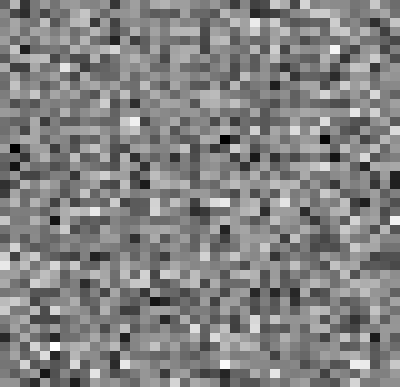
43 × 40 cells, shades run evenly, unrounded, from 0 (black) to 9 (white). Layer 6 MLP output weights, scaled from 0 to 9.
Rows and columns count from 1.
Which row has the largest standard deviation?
23
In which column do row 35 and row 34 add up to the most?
1
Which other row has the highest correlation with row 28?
9
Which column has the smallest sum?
12
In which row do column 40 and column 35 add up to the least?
7
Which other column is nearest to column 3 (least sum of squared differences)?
27
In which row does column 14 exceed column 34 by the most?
14
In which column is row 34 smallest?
16
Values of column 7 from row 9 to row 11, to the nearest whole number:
4 6 5
